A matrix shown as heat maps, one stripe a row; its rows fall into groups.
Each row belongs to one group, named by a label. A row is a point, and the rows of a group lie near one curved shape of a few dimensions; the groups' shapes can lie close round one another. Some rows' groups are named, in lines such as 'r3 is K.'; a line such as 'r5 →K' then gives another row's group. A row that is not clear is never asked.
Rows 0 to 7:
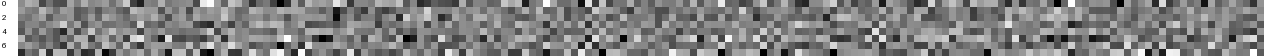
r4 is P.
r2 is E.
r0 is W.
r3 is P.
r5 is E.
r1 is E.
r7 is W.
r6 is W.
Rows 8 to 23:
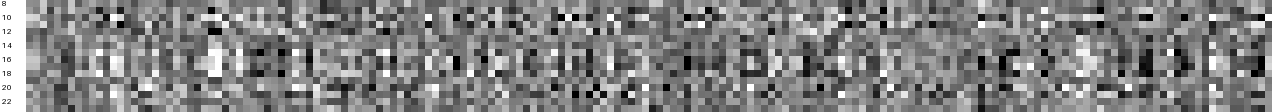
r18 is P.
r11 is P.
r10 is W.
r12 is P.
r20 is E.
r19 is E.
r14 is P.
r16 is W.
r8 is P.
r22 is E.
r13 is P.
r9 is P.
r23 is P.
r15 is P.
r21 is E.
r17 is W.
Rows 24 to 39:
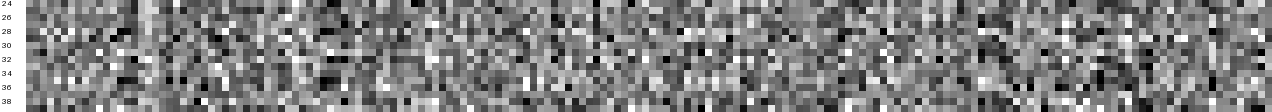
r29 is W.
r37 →W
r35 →P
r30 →W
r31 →P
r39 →P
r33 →W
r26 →W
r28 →P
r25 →P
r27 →E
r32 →E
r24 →E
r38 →E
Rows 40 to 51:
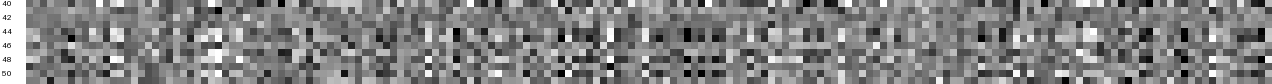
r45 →W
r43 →E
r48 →W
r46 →P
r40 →P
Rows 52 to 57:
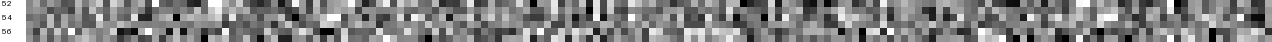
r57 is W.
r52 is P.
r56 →P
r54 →E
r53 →W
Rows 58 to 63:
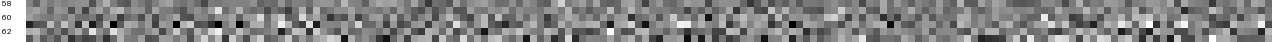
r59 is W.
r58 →W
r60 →P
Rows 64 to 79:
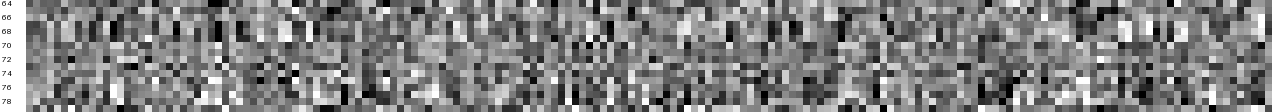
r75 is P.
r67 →W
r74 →E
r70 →E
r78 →W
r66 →P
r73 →P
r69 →W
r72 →P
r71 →E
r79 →P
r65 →E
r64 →P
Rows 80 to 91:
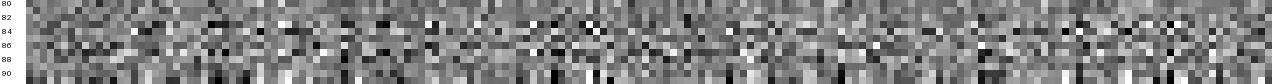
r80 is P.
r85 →W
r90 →W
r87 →P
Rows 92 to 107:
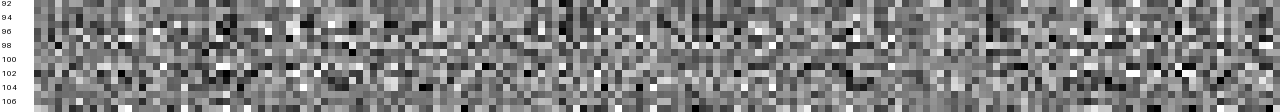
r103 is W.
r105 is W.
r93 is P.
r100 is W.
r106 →P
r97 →P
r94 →P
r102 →W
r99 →E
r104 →E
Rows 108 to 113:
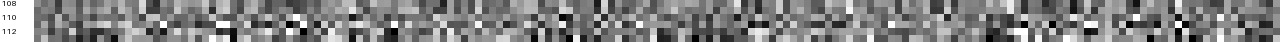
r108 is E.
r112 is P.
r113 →W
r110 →W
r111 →P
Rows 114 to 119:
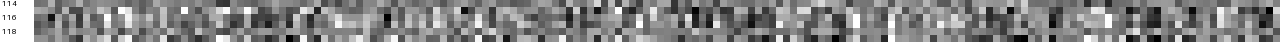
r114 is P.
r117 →P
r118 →W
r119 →P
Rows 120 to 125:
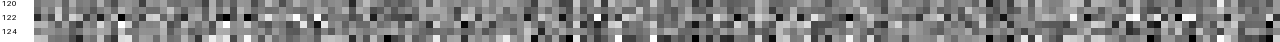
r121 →E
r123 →W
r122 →W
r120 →W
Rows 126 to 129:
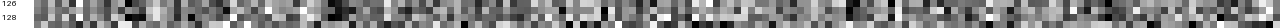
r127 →E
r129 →W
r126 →P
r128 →P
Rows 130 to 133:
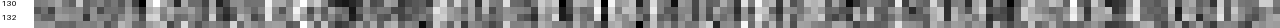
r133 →E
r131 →W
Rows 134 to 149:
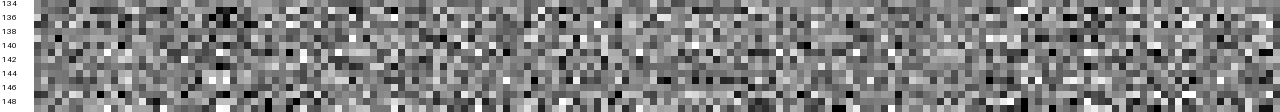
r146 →P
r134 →E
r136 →W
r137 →W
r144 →W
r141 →P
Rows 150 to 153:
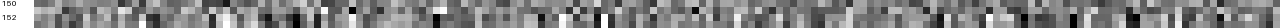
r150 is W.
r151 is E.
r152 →W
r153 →W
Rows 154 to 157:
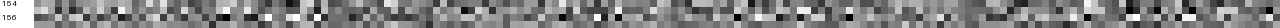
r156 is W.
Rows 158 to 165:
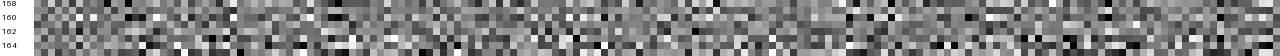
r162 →P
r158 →P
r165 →E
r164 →E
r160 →P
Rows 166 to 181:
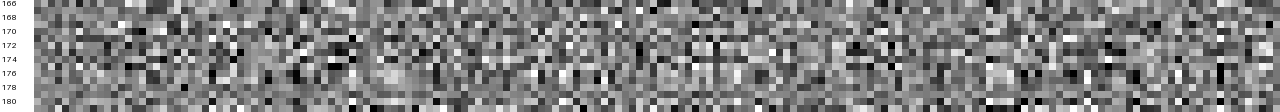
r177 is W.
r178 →W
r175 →P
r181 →E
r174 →P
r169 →W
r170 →P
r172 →P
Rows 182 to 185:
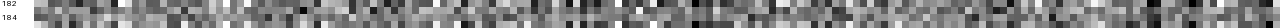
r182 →W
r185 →W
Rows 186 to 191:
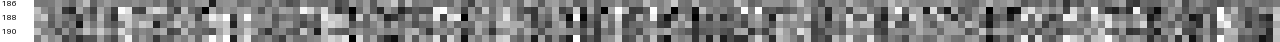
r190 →W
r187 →E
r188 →W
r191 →W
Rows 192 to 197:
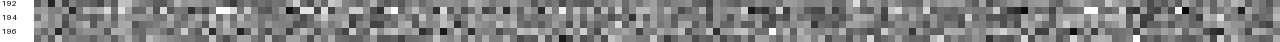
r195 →E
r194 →E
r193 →P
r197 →W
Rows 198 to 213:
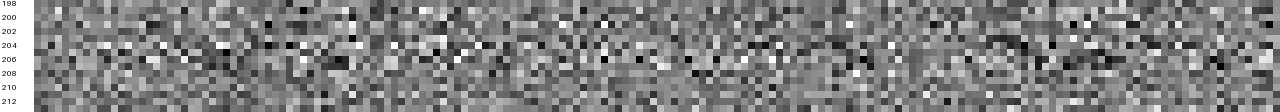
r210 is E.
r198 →P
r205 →W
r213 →W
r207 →W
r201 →E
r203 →E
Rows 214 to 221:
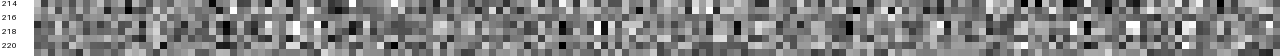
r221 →P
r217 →W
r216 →P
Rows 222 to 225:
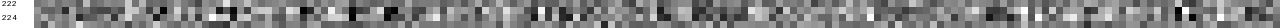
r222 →W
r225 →P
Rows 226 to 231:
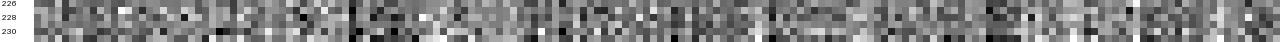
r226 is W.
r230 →P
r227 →E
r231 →E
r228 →E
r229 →W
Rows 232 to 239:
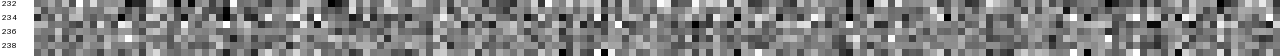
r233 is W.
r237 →P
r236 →E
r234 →W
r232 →P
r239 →W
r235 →W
